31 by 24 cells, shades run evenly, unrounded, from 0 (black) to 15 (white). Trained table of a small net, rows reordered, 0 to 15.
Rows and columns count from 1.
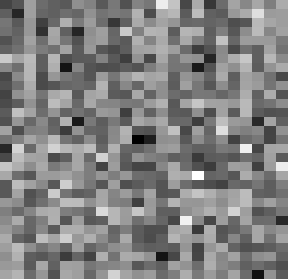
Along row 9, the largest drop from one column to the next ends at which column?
4
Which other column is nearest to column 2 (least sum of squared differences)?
10
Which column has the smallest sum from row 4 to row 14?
7
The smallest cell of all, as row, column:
16, 12
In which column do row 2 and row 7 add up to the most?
21
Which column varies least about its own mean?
8
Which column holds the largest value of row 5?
19
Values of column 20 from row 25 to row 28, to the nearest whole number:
6 6 8 6
